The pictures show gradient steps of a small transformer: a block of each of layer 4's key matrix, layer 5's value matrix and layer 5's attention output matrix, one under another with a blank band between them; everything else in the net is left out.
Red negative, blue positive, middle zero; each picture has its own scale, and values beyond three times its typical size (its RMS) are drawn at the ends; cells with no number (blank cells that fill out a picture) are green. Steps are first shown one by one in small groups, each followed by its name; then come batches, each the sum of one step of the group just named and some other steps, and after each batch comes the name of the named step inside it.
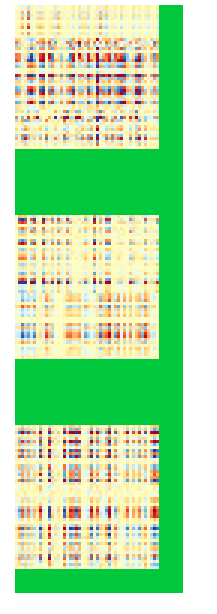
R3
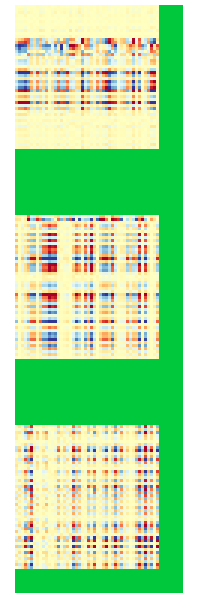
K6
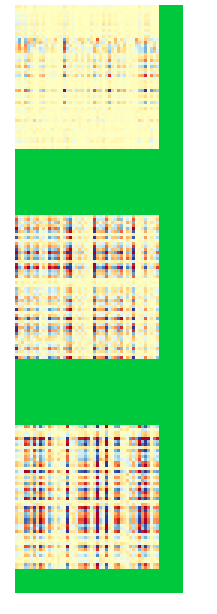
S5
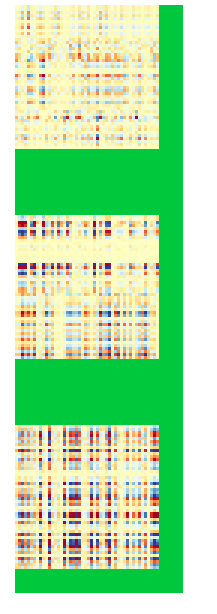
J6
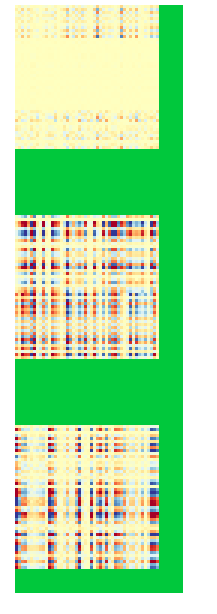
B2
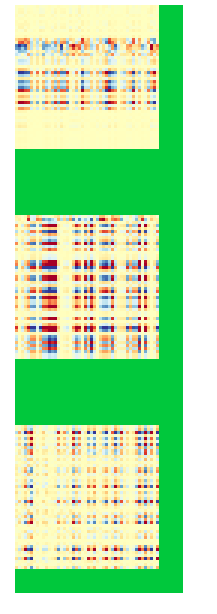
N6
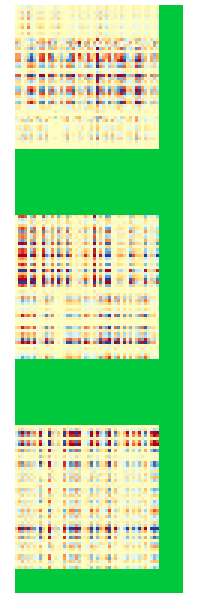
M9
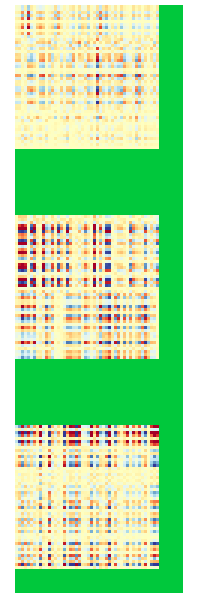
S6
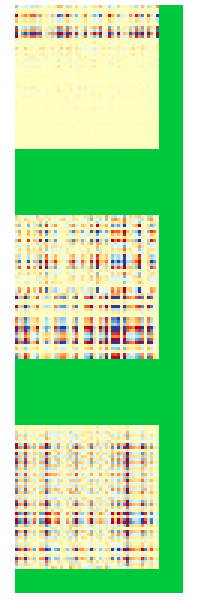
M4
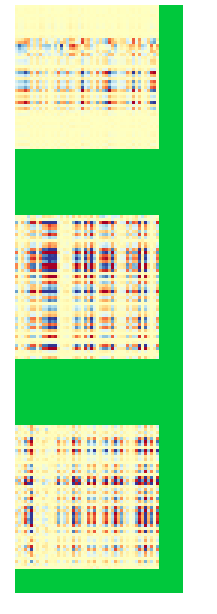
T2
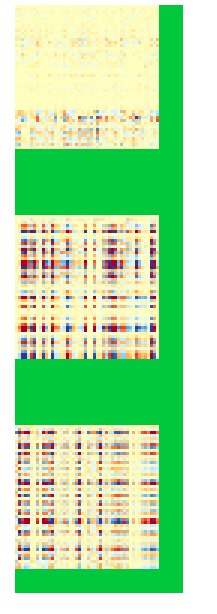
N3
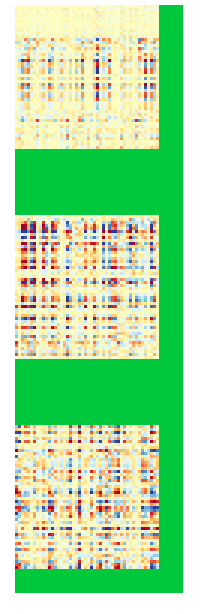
B2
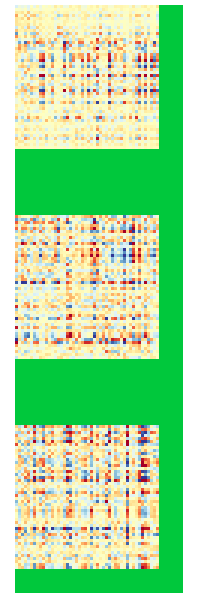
R3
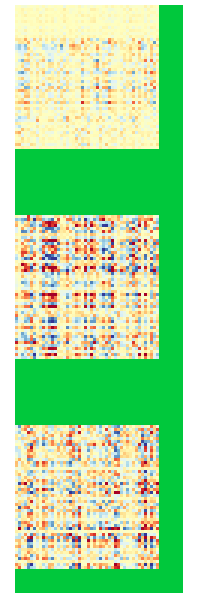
K6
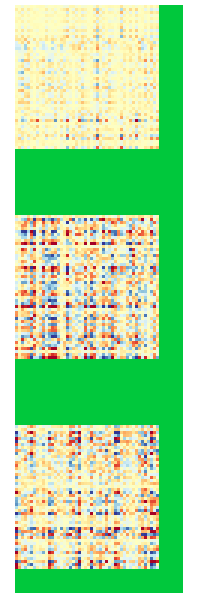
B2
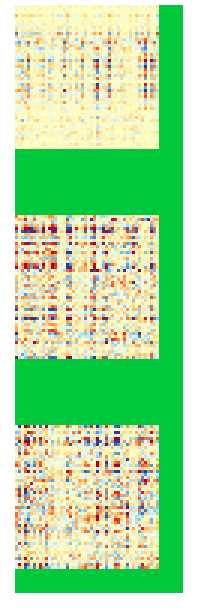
S5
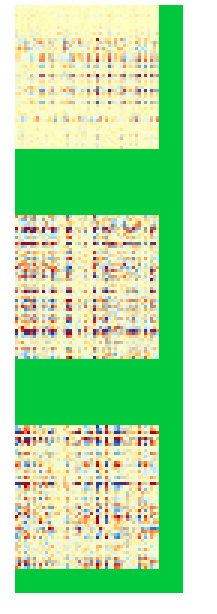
S5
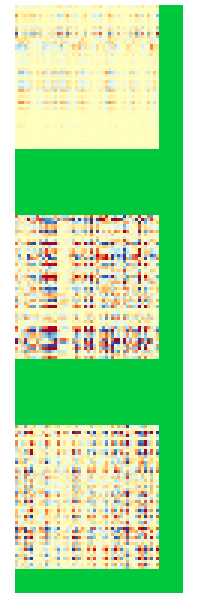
N6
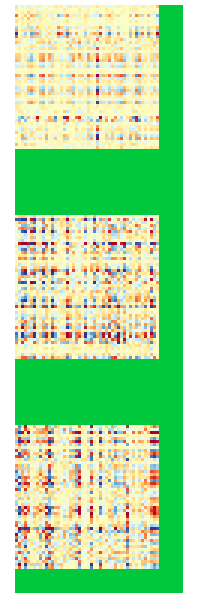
R3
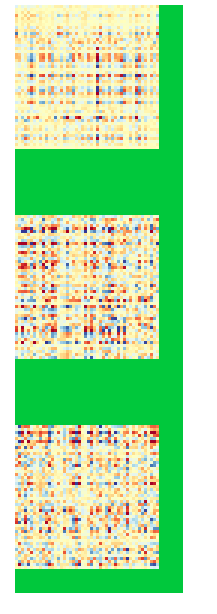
M4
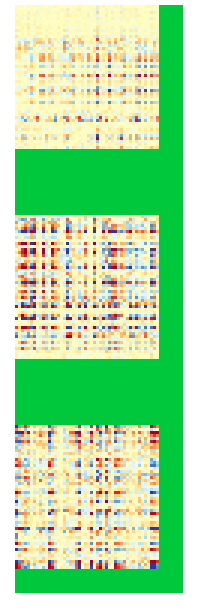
B2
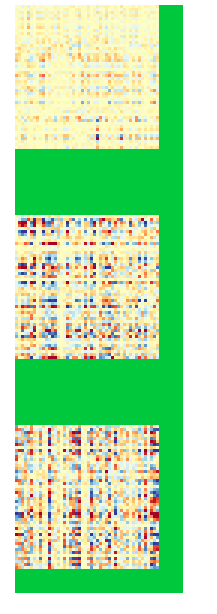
J6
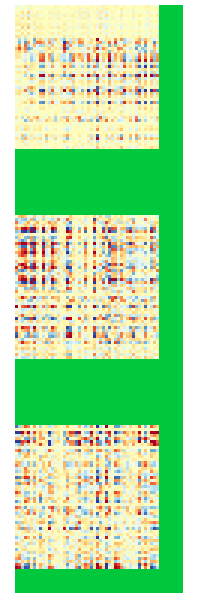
M9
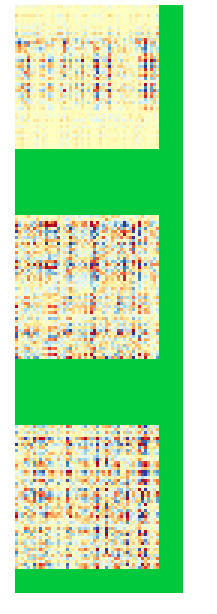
S5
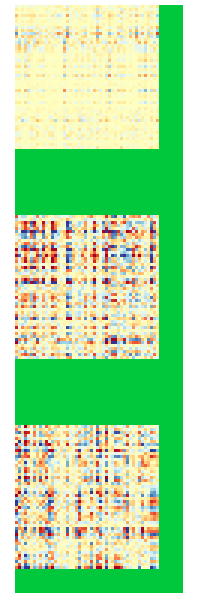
B2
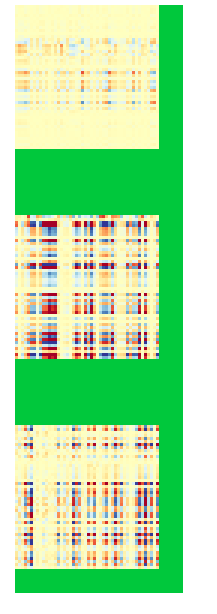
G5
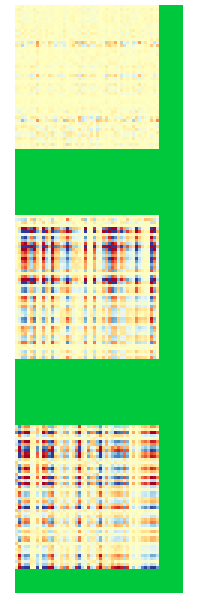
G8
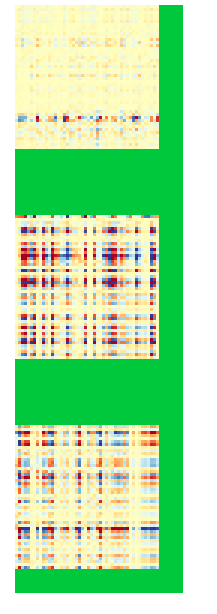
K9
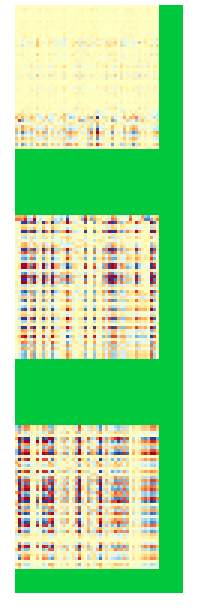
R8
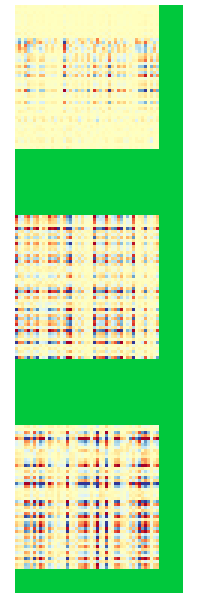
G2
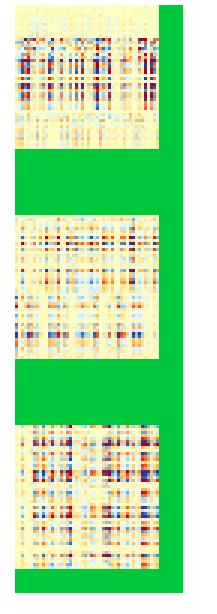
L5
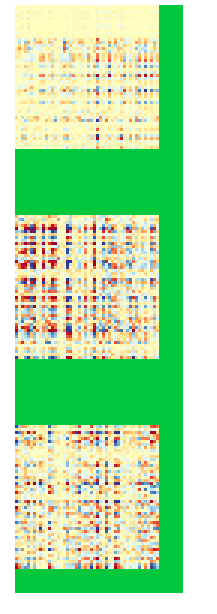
G2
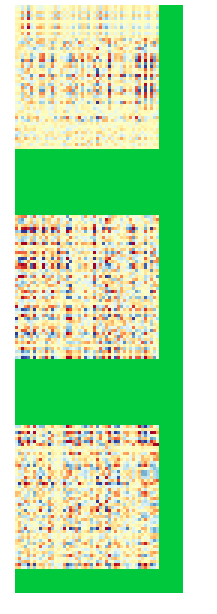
L5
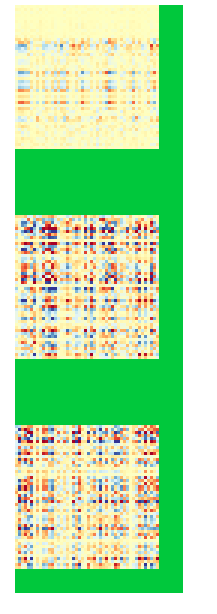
R8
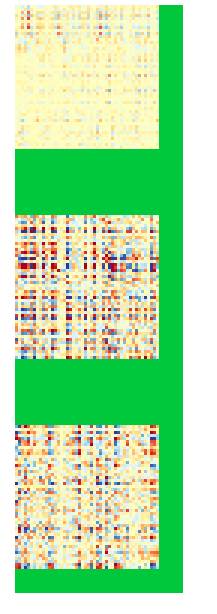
R8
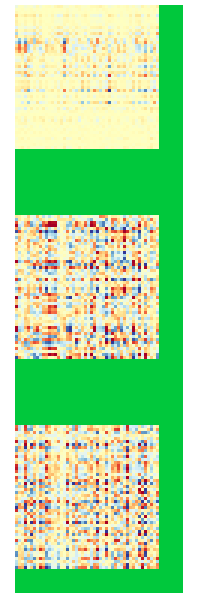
G5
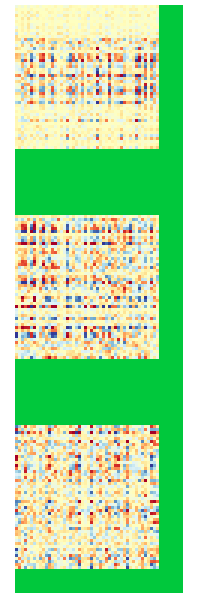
L5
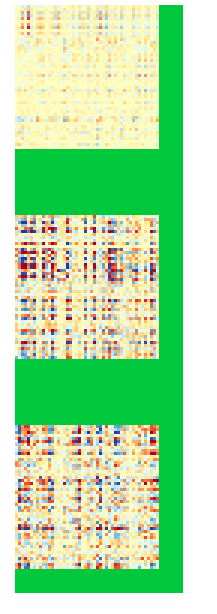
R8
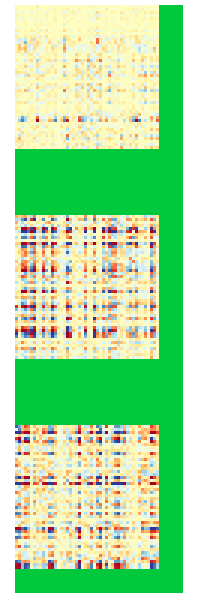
G8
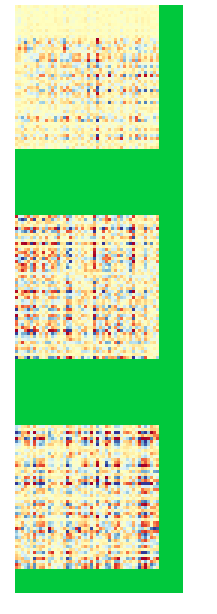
G2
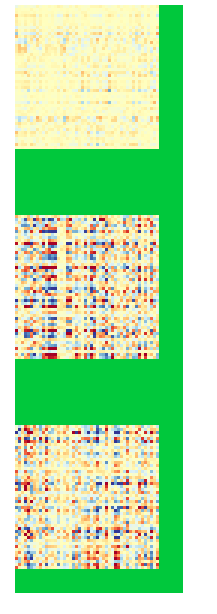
G5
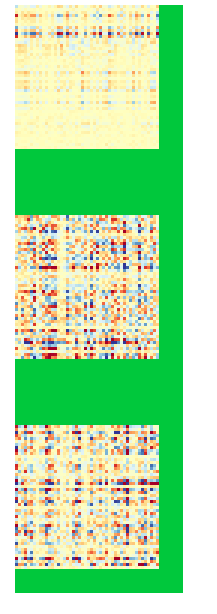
G5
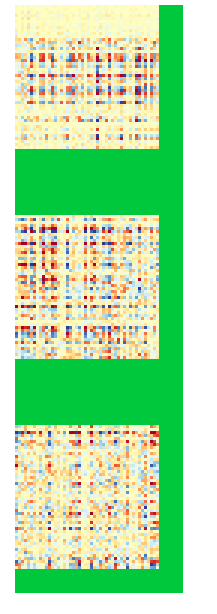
L5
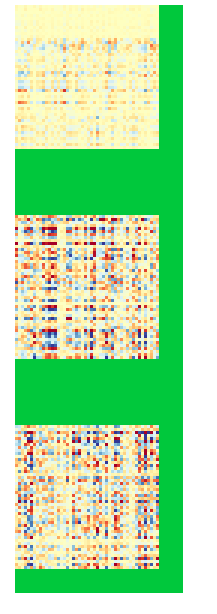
R8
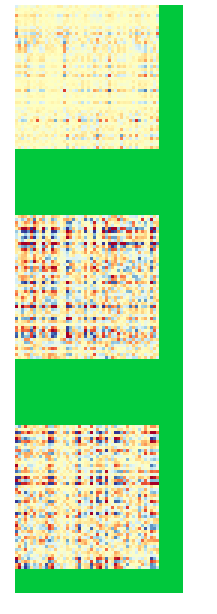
G8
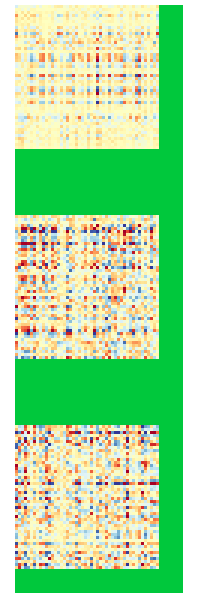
G8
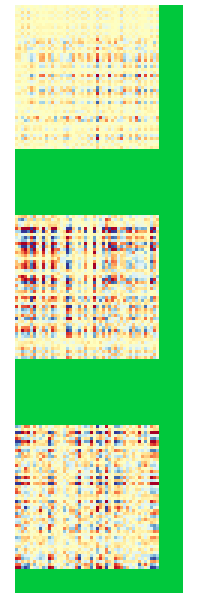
G8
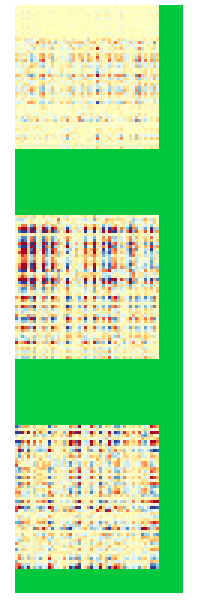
G8
